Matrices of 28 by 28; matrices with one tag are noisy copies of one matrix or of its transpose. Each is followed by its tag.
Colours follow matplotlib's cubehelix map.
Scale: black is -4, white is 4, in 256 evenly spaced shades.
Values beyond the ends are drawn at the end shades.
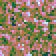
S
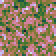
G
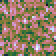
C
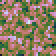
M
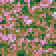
M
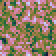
S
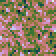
S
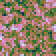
S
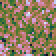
S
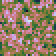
M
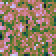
M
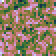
G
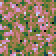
M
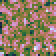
C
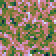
S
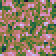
C
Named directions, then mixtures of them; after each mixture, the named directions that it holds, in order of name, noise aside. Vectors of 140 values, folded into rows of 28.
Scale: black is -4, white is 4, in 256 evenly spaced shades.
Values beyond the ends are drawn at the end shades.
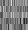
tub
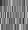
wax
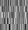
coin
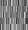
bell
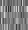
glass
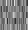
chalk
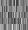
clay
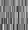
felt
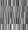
bell, clay.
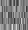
clay.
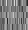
chalk, clay.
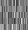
clay.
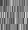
coin, felt, wax.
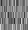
clay, wax.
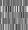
glass.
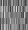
bell, glass.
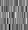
bell, coin.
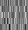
coin.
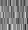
bell, clay, coin.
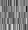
clay, coin.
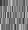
wax.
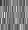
coin, glass, wax.
